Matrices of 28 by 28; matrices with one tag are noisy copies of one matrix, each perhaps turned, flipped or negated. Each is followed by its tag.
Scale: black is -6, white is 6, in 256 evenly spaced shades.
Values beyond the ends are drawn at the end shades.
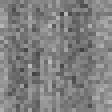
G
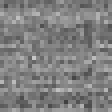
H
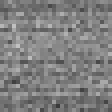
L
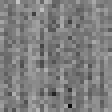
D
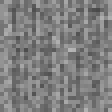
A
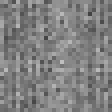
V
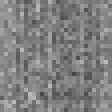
L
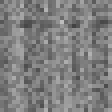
H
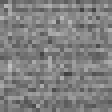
A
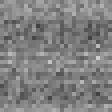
G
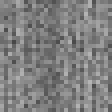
V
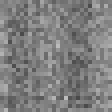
G
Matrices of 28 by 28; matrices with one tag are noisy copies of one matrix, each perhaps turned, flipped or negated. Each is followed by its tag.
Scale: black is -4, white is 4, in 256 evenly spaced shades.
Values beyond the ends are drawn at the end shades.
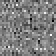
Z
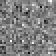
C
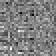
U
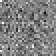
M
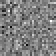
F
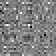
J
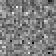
C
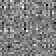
J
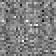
Z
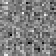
C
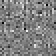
J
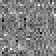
Z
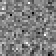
C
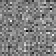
J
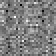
Z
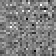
F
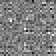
J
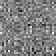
J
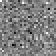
M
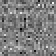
Z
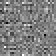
J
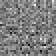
F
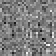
U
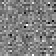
J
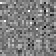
F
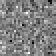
C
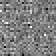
J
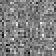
U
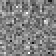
C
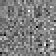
F
